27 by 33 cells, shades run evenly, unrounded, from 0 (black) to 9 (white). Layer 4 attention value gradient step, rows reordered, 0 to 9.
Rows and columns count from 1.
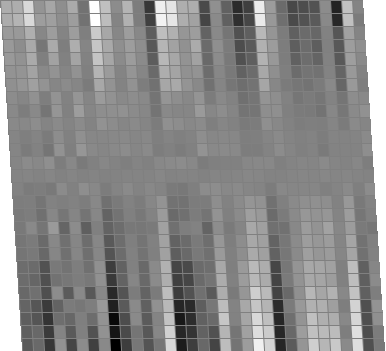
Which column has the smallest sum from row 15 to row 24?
9
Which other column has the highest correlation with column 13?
33
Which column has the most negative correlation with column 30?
13
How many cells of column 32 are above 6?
2
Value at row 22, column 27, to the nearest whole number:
6
